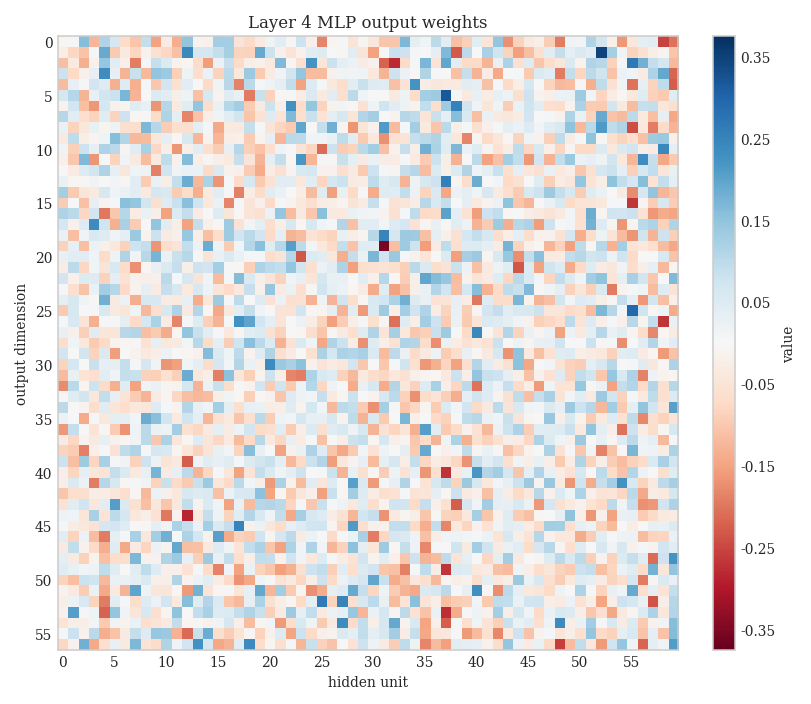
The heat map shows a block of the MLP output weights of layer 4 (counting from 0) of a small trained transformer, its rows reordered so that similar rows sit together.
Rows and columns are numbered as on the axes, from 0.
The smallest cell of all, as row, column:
19, 31
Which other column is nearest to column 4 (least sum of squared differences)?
16
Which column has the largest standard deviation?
37
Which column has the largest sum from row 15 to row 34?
12
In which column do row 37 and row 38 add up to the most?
55
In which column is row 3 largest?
4
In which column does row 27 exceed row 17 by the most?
40
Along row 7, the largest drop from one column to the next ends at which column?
53
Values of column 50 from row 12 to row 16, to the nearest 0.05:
-0.1 0.15 -0.1 -0.05 -0.05
